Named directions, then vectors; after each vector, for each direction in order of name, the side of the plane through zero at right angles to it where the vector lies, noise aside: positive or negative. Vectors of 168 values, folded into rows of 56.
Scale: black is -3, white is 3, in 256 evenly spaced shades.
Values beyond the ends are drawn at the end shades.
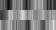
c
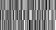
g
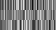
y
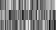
negative, negative, positive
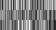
negative, negative, positive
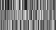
positive, negative, positive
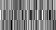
negative, negative, negative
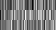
positive, positive, positive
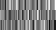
negative, negative, positive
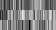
positive, positive, negative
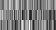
negative, negative, positive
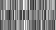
negative, positive, positive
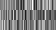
negative, negative, negative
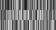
positive, negative, positive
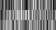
positive, negative, positive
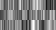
positive, positive, negative
